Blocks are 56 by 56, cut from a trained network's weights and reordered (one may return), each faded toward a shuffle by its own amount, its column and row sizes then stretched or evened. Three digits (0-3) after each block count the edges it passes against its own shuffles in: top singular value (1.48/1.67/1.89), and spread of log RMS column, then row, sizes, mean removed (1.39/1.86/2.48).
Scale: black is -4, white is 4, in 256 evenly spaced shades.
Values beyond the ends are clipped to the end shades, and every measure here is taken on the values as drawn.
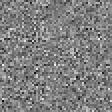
0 1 1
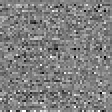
1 1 3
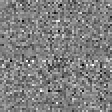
1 1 2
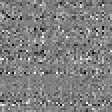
0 2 3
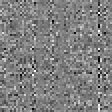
3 3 1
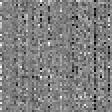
2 3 1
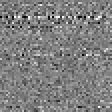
2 0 3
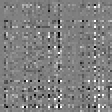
2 3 3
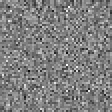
2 1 1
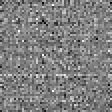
0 2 1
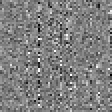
1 3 0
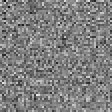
3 0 2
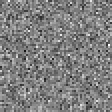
0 1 0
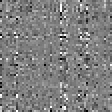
1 3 2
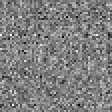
1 0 2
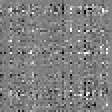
1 3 3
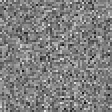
0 1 0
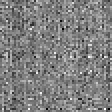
1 0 2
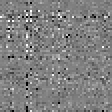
1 2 3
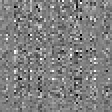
1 3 2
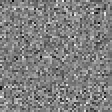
0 1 2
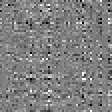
2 3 3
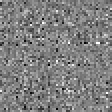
0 2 2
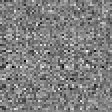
3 0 3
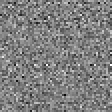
1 0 1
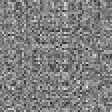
3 2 0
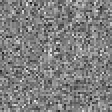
1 0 0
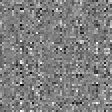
2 3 2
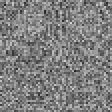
3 0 0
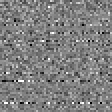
2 0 3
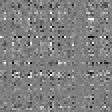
2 3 3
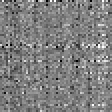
2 1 3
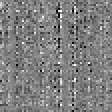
2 3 2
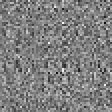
3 2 1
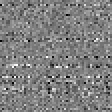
2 1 3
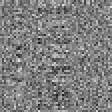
3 2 0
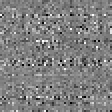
0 1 3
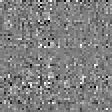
1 3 3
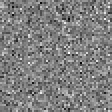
0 2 1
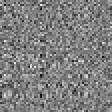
3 1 2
